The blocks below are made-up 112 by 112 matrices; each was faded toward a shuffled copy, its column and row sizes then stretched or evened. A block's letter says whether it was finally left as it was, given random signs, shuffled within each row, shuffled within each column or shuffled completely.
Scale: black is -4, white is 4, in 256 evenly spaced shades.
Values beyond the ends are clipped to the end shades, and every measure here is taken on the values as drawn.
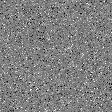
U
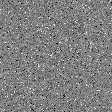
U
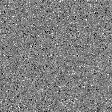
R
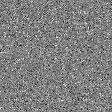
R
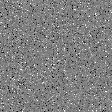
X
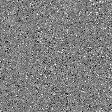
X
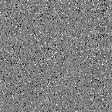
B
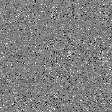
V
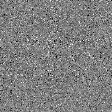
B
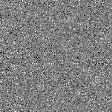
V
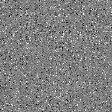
V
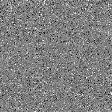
V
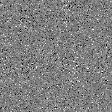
B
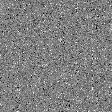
X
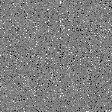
B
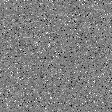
R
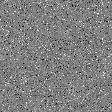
R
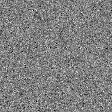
R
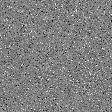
U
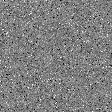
U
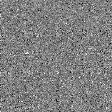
V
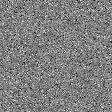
U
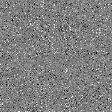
V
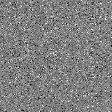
V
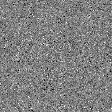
B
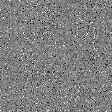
V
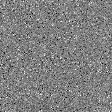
R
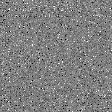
V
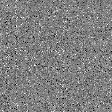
B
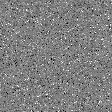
U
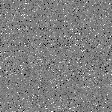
R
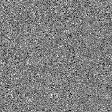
V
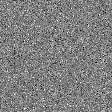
X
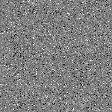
B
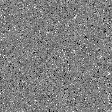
X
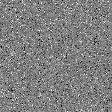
X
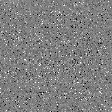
V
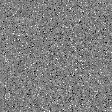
X
